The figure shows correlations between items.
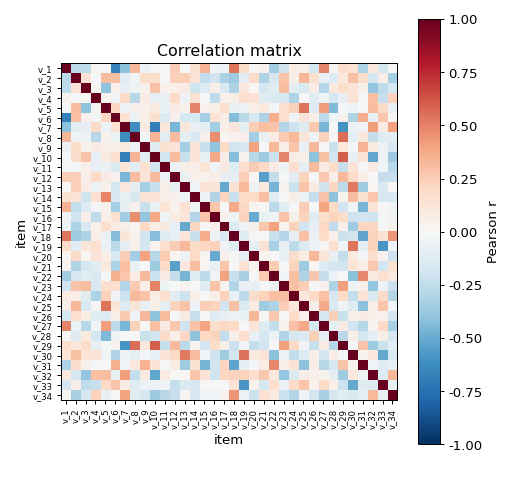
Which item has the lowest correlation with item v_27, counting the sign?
v_7
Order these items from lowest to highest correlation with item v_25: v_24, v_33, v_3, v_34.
v_3, v_34, v_24, v_33
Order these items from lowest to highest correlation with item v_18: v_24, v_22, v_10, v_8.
v_10, v_22, v_24, v_8
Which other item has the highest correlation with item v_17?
v_22
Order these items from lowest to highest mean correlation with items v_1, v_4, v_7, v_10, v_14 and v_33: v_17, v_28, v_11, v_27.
v_28, v_11, v_17, v_27
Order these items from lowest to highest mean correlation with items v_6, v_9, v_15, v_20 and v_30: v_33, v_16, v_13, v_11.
v_16, v_33, v_13, v_11
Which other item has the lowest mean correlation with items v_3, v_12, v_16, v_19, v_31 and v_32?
v_33
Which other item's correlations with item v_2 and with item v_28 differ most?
v_5
